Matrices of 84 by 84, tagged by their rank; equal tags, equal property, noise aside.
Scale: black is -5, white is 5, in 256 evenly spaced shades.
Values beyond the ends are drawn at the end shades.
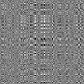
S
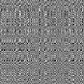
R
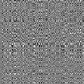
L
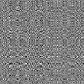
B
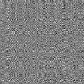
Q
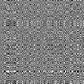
R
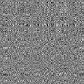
Q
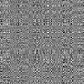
B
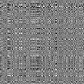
R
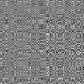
L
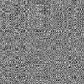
Q
